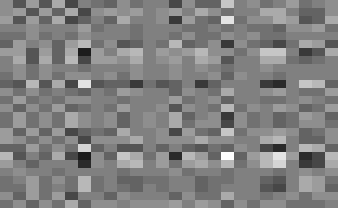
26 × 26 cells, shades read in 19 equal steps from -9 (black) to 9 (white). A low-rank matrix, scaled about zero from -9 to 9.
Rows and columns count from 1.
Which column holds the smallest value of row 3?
14
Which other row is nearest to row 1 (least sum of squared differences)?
25
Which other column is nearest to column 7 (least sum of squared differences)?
24
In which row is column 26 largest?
20
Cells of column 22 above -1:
14
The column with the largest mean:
18
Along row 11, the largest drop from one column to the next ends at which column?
8
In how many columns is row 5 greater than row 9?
5
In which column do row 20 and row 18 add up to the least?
7
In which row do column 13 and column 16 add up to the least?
11
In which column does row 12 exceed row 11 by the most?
22
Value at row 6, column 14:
4
